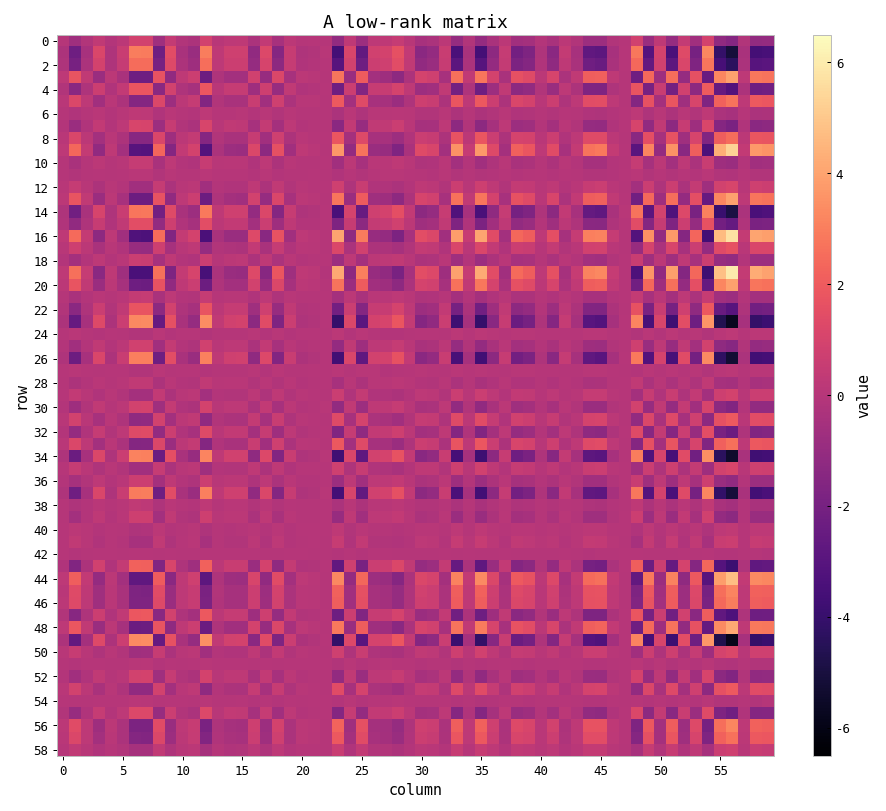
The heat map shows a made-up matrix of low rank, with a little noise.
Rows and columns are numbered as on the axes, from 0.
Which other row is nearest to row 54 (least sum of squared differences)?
51
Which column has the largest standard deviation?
56
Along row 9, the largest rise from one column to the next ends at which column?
55
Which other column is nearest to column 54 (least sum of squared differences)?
12
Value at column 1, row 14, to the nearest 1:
-2
